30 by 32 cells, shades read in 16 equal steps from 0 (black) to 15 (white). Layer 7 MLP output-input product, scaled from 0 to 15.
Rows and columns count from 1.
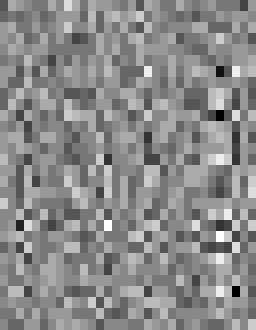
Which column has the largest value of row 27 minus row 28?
28
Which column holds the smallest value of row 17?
5
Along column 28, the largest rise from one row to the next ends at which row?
22
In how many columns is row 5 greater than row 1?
12
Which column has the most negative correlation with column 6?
10
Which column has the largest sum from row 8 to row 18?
27
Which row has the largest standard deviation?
21
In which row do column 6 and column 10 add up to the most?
18
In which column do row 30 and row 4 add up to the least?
23
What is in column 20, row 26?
7
